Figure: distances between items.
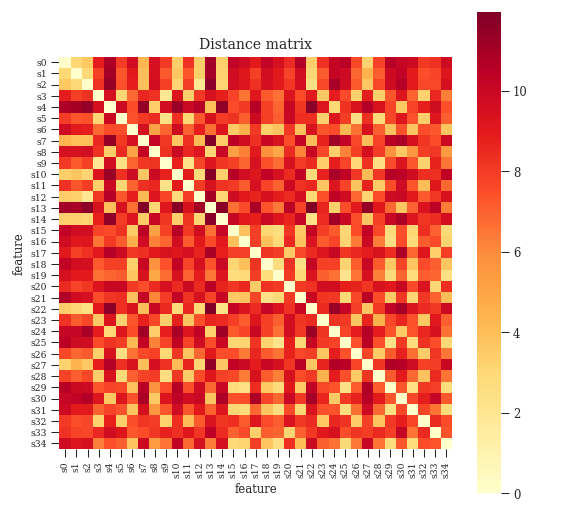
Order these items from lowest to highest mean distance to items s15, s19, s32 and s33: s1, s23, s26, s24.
s26, s23, s24, s1
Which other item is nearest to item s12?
s2
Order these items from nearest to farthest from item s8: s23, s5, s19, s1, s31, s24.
s24, s19, s31, s23, s5, s1
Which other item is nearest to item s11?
s9
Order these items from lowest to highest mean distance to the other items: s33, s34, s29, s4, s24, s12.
s34, s29, s12, s33, s24, s4
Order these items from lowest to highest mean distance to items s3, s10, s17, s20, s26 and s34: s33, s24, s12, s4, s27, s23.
s33, s23, s12, s27, s24, s4
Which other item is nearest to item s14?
s22
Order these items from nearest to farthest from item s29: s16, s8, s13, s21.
s16, s21, s8, s13
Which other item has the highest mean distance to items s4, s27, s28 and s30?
s17
